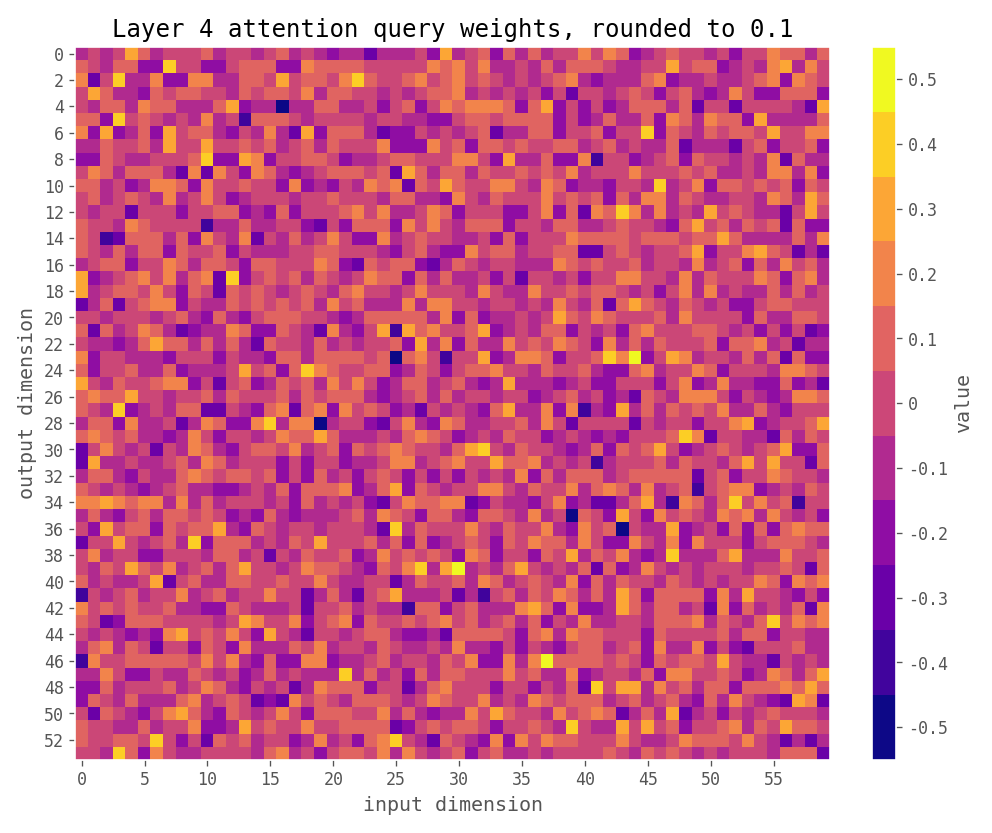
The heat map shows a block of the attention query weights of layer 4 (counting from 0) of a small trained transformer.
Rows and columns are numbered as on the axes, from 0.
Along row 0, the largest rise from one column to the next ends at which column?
29
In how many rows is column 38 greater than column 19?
15
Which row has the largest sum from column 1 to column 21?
39
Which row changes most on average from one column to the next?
27
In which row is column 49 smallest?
33
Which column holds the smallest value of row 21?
25
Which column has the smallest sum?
11
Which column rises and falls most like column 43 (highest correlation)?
51
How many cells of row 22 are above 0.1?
7
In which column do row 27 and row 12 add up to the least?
40
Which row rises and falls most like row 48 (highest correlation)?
12
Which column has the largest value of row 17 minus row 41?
0
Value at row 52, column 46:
-0.1
